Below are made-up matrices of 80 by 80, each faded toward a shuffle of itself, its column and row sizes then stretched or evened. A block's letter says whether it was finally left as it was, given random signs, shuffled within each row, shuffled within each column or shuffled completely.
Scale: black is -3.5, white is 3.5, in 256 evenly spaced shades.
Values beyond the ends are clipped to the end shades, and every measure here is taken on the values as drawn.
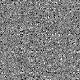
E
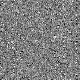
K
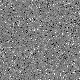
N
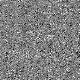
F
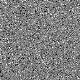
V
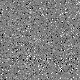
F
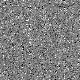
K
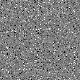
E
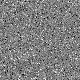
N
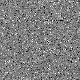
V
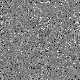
F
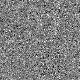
K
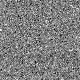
N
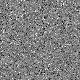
N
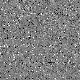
V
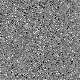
K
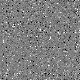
F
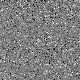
V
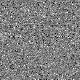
V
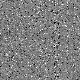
K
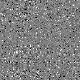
E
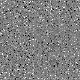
F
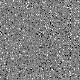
F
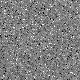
N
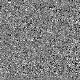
F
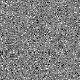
E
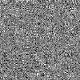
E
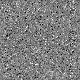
K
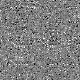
E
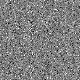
K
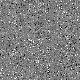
K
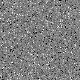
K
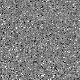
E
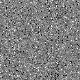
K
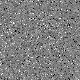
V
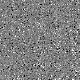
F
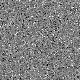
N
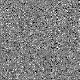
E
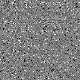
E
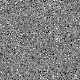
F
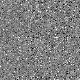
F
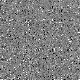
E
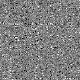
E
